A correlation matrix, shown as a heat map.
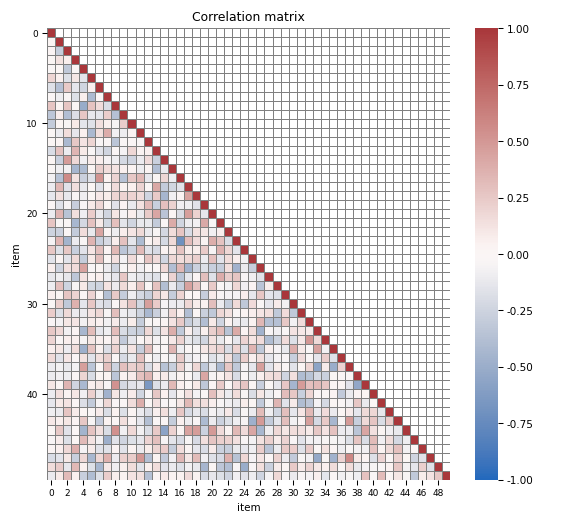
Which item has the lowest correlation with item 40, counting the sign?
7
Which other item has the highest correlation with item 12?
30
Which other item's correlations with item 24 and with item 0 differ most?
48
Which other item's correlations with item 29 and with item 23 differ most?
16
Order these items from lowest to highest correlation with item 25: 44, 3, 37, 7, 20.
37, 7, 3, 20, 44
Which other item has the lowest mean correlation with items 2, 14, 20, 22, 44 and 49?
4
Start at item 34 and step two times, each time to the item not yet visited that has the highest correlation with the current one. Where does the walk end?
43
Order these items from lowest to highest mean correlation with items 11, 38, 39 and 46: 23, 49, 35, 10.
23, 35, 10, 49
